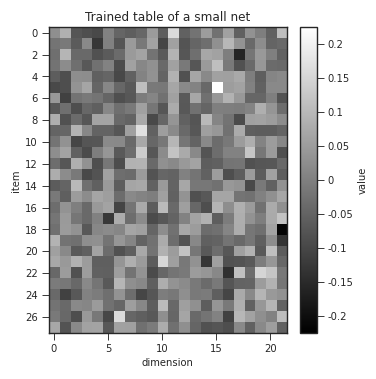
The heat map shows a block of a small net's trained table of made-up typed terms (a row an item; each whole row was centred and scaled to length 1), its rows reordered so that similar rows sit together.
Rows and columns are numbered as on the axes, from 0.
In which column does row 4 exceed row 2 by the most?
17
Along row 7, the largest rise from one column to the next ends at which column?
11
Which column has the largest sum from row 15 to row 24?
20
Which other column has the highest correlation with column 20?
4
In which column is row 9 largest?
8
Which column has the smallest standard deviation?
9
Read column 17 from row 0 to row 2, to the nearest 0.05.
-0.05 0.05 -0.15
